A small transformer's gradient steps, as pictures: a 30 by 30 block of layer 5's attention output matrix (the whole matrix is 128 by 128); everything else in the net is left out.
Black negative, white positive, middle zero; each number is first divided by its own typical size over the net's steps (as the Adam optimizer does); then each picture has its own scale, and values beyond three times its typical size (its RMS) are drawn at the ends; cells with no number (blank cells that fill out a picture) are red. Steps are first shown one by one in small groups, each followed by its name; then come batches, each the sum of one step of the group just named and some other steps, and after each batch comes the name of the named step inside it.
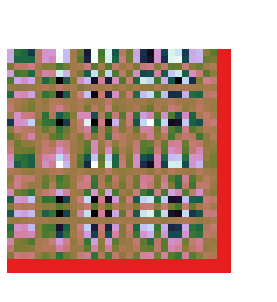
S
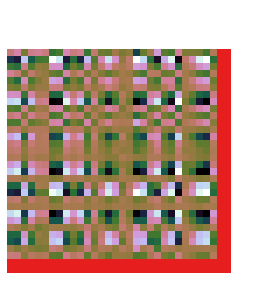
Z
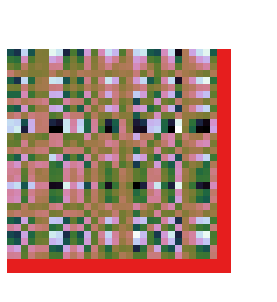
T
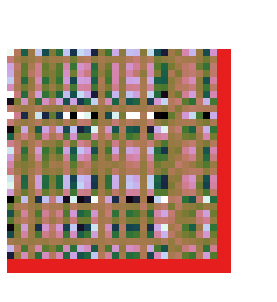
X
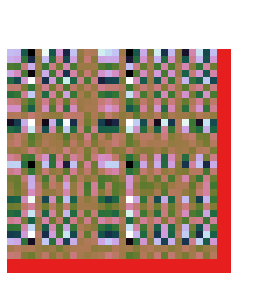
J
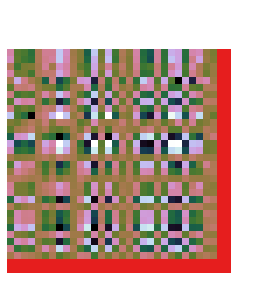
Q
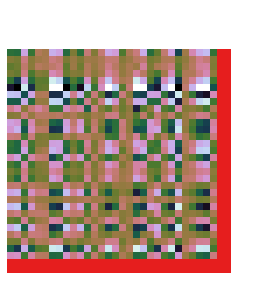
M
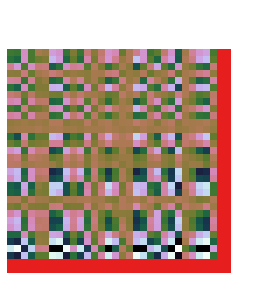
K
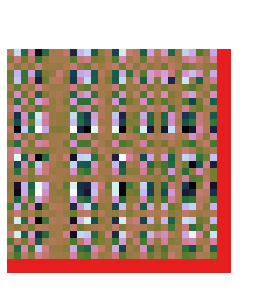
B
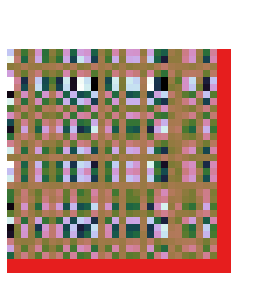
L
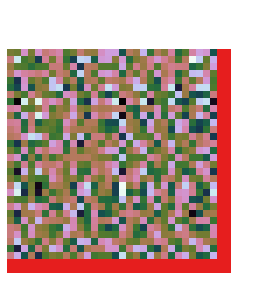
M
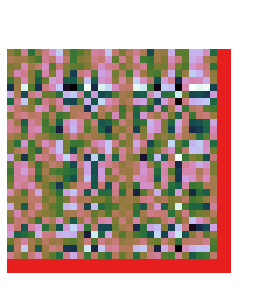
M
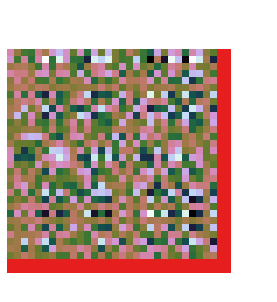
S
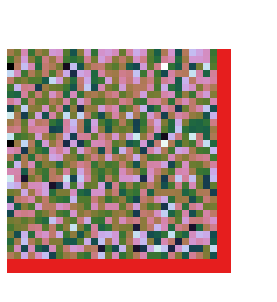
T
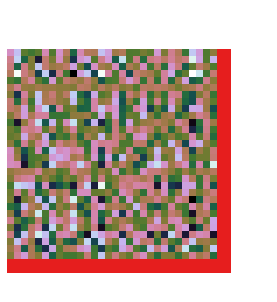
J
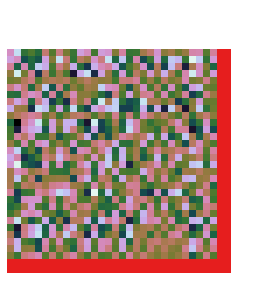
J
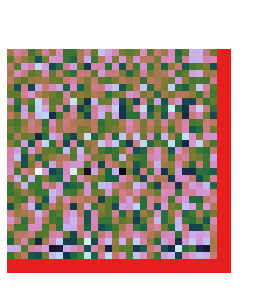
K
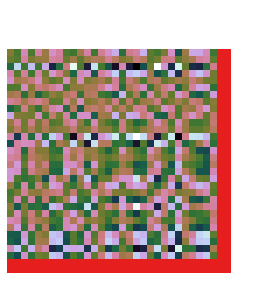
K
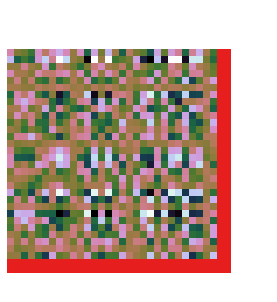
S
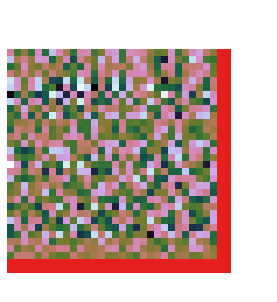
L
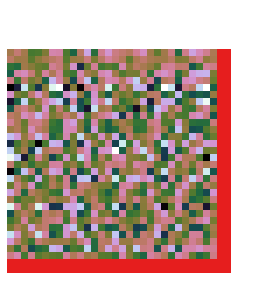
M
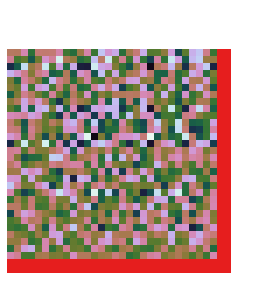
T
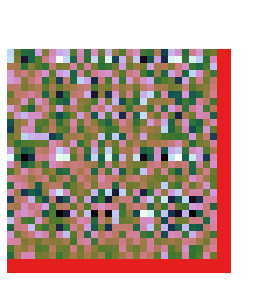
S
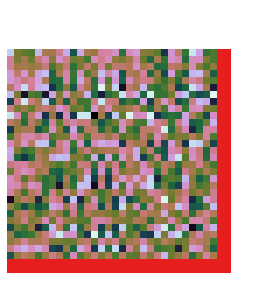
X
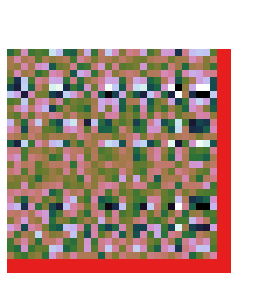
M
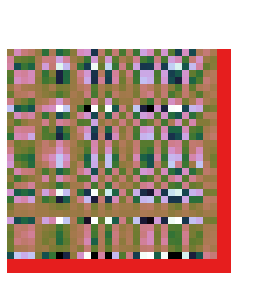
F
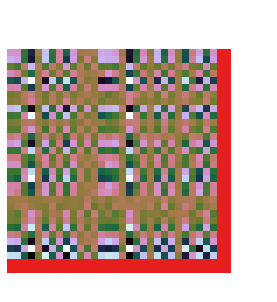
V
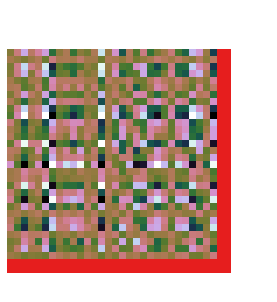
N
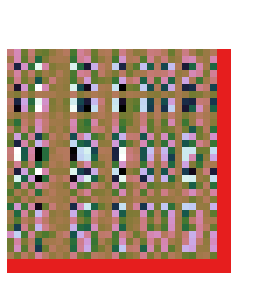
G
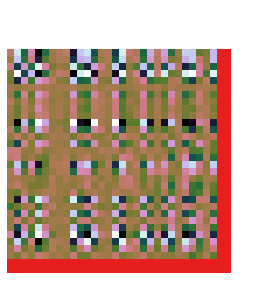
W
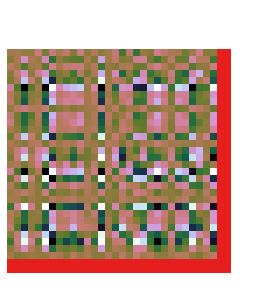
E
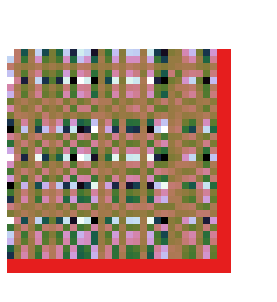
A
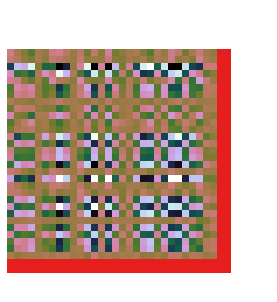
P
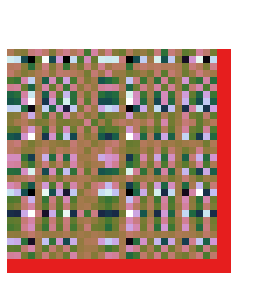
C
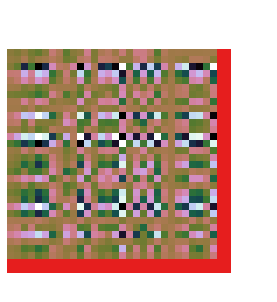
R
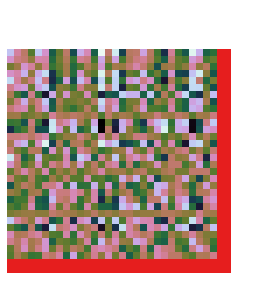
A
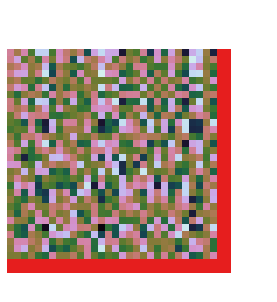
N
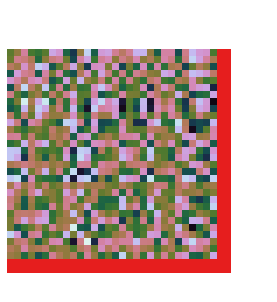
G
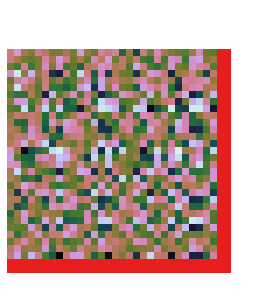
F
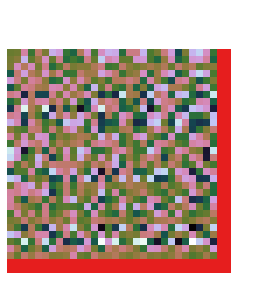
E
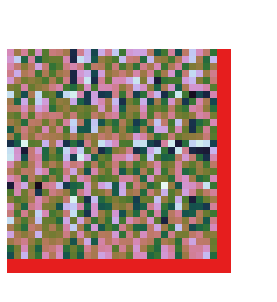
A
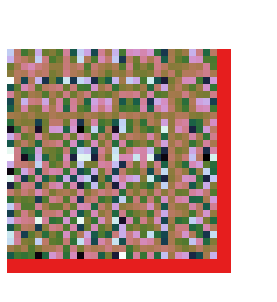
A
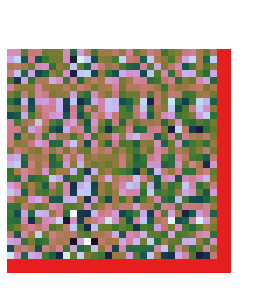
W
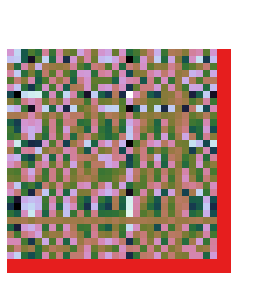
C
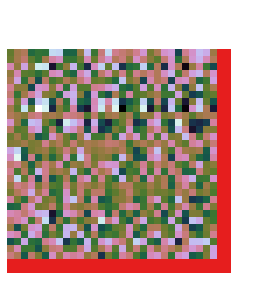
G
